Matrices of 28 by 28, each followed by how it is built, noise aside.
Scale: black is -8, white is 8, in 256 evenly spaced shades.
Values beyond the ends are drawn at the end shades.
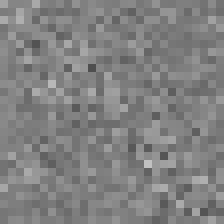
banded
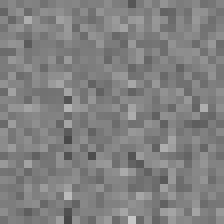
uneven columns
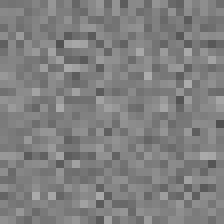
low rank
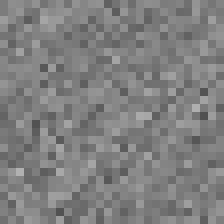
Hankel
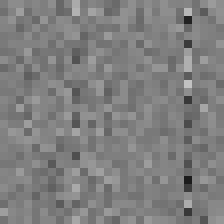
uneven columns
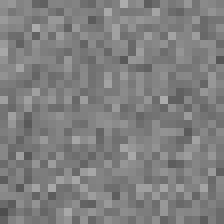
noise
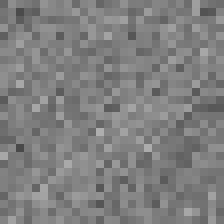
Hankel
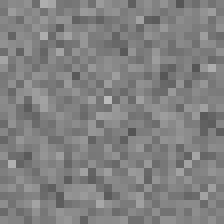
Toeplitz
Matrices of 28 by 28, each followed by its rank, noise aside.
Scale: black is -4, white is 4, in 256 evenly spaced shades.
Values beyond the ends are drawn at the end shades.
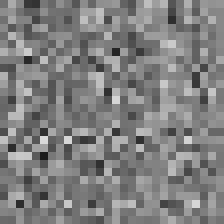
six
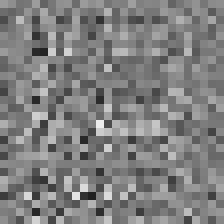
four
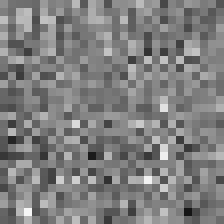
four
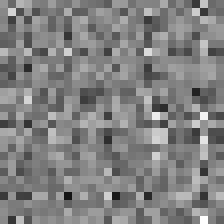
four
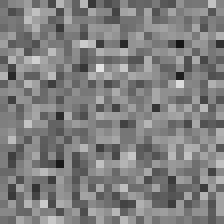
seven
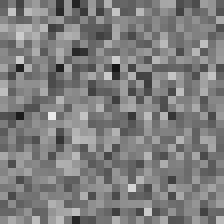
seven
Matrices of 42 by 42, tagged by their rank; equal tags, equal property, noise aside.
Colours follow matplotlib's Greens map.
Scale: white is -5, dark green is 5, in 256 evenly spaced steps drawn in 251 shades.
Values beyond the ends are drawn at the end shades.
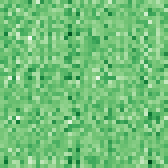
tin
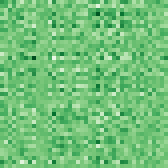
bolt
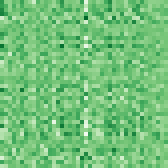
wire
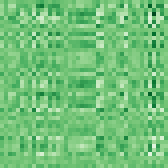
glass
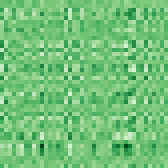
glass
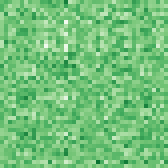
tin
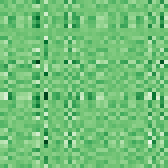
glass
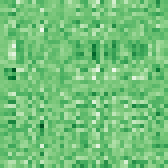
bolt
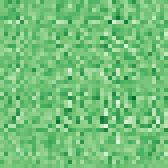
wire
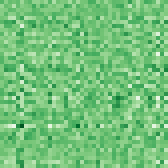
bolt
